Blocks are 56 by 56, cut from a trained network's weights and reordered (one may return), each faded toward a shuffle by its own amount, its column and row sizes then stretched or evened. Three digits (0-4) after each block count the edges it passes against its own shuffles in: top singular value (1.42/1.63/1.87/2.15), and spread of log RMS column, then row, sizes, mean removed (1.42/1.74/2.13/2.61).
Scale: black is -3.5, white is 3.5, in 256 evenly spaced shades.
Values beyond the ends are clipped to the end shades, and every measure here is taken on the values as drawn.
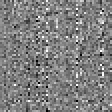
0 4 1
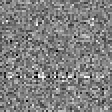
2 0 2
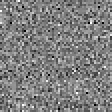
1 2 0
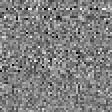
1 0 3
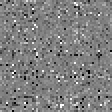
0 2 2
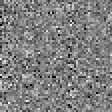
2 3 0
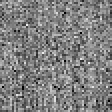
2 0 0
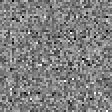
0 0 3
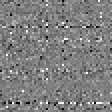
3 1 3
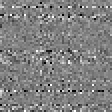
2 2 4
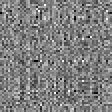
3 0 2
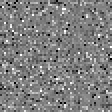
0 0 0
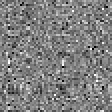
3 2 0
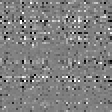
3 3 4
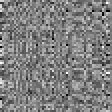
4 4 0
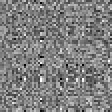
4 3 0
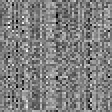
4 3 0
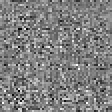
0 2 4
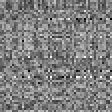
4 0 2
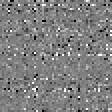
1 2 4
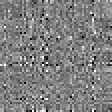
4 3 2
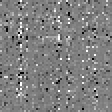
0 4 1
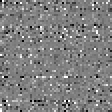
0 1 4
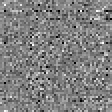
1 2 2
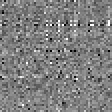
3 3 2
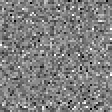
0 0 1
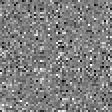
2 2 0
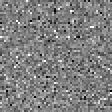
0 0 2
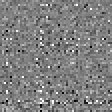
0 2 4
